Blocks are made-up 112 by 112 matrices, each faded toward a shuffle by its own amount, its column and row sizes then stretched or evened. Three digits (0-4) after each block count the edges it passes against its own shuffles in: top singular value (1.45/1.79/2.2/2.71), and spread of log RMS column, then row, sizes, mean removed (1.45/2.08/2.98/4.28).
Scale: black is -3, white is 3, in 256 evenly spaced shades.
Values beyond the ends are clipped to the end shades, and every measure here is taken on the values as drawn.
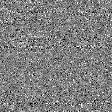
2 0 2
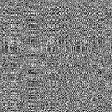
4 2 2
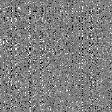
3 3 1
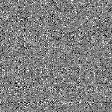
2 1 2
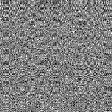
4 0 1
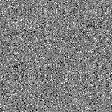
3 0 0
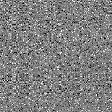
3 0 1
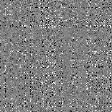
1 3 3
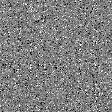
0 1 0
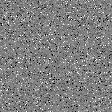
1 0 1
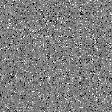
2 1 1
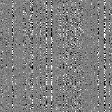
4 4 1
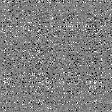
1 2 3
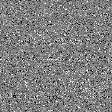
0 0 2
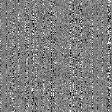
2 4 1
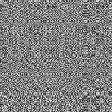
4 0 3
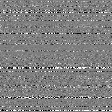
4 0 4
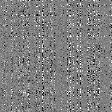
1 4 2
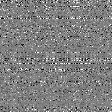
3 0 3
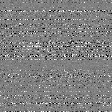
2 0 4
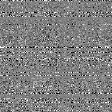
0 2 4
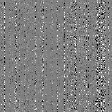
2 4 1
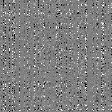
1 4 2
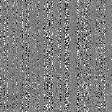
2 4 1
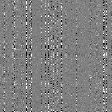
4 4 1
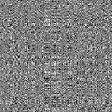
4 2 2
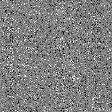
1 2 0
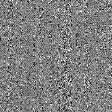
0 3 0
